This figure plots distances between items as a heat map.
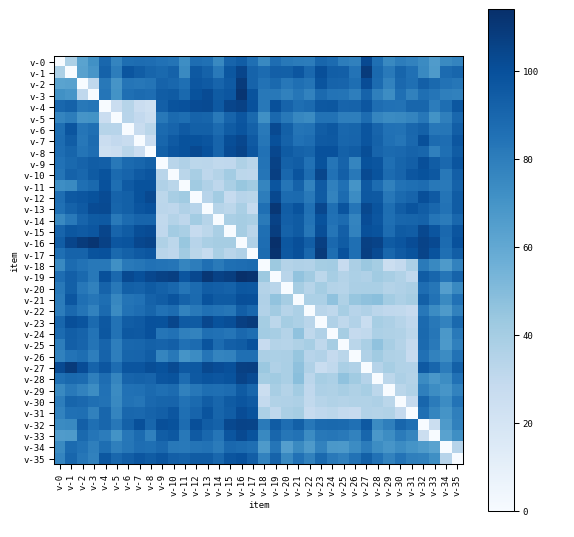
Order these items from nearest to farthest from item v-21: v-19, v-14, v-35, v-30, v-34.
v-30, v-19, v-34, v-35, v-14
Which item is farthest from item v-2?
v-16
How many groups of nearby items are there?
7
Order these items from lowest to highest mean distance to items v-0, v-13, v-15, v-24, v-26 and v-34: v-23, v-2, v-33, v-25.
v-25, v-23, v-33, v-2
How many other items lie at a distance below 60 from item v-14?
8
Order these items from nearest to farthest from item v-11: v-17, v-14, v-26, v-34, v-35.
v-14, v-17, v-26, v-34, v-35
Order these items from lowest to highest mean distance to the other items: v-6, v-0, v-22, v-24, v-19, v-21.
v-22, v-24, v-21, v-19, v-0, v-6
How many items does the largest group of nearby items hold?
14
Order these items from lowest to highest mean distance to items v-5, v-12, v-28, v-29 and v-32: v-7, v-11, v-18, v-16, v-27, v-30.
v-18, v-30, v-27, v-11, v-7, v-16
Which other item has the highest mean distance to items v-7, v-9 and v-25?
v-32
